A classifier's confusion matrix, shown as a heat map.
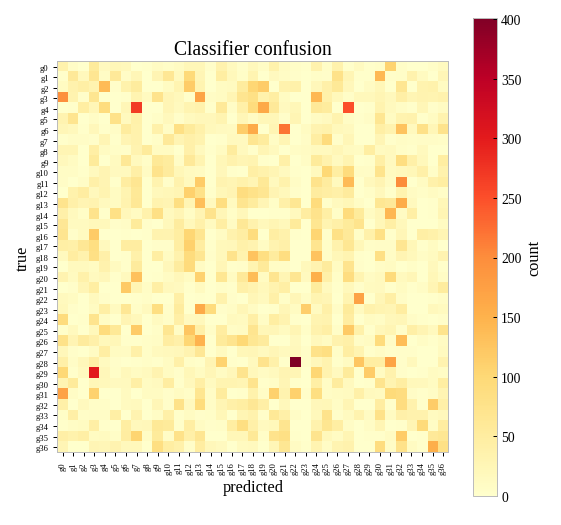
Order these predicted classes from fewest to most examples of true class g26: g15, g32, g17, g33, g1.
g33, g1, g15, g17, g32
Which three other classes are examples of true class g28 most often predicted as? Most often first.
g22, g31, g15
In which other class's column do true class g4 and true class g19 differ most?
g7
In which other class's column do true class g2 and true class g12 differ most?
g4
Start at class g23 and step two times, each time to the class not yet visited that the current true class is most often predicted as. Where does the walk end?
g32
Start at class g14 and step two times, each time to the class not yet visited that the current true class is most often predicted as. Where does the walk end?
g0
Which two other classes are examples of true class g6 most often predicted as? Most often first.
g21, g18
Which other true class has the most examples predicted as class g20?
g31
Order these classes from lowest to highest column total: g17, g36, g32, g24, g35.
g35, g36, g17, g32, g24
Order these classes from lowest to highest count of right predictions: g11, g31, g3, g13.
g11, g3, g31, g13
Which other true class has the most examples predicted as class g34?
g6
